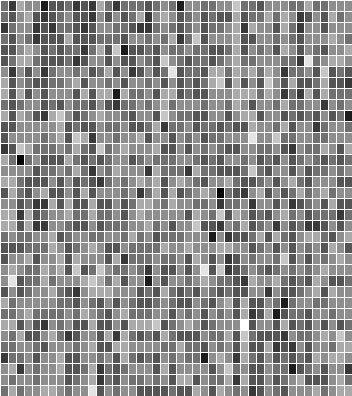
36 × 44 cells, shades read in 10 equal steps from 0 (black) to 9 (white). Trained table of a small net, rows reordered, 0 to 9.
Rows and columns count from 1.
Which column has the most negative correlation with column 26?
34
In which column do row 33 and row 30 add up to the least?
26
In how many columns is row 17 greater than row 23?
13
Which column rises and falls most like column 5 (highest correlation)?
39
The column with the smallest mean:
37
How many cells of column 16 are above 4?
16
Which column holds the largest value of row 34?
29
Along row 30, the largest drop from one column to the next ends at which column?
32
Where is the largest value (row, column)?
30, 31
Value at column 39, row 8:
3
